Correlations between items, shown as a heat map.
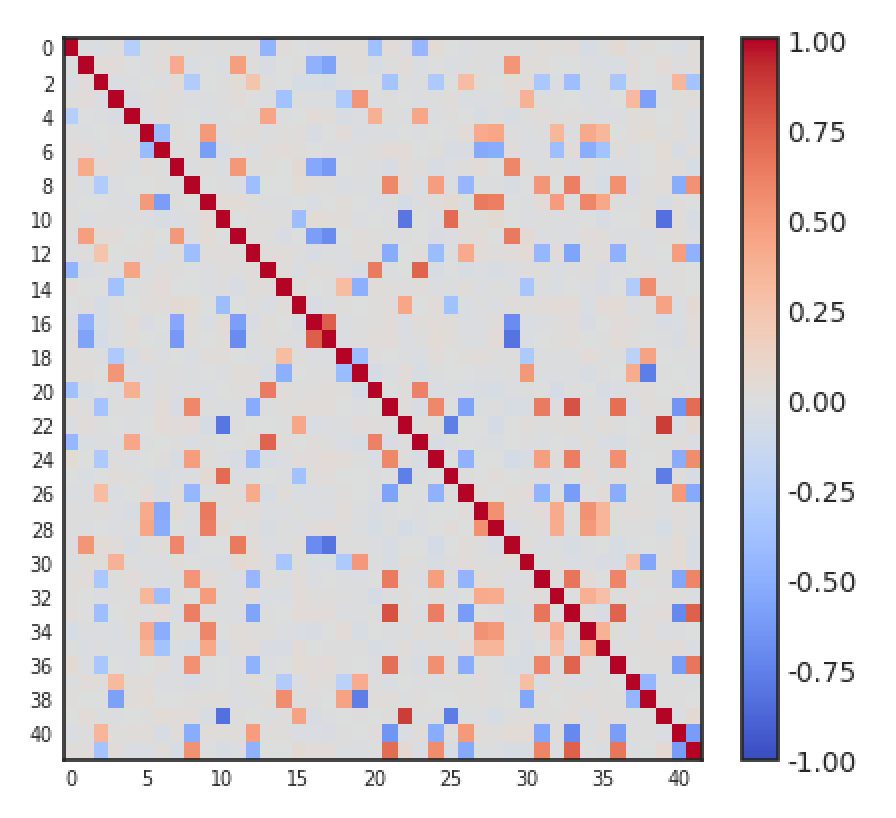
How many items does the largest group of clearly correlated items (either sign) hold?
11
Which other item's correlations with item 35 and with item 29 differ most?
17
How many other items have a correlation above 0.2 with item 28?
6
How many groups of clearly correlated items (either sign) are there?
6
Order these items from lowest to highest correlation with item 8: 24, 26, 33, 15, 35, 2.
26, 2, 35, 15, 24, 33
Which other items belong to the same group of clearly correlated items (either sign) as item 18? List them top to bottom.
3, 14, 19, 30, 37, 38
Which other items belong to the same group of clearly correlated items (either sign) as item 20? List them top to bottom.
0, 4, 13, 23
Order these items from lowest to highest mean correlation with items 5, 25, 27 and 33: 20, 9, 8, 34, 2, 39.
39, 2, 20, 8, 34, 9
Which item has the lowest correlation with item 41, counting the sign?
40
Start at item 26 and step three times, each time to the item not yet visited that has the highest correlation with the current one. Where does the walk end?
2
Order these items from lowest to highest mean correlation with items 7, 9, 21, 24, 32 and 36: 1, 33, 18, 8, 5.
18, 1, 5, 8, 33
